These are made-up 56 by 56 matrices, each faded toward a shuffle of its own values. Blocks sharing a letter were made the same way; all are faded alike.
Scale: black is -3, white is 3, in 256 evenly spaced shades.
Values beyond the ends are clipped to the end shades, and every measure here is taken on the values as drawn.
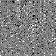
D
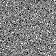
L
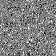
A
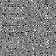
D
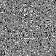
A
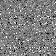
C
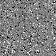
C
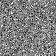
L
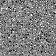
A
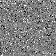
A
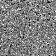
L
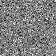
L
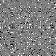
D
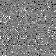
D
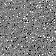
C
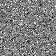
L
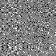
D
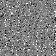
C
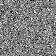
L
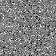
A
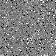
C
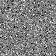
L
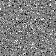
A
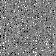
C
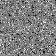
A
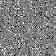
D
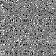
D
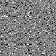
D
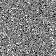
L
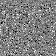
A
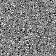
L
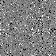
C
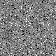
A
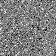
L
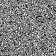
L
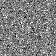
L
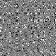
D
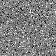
A
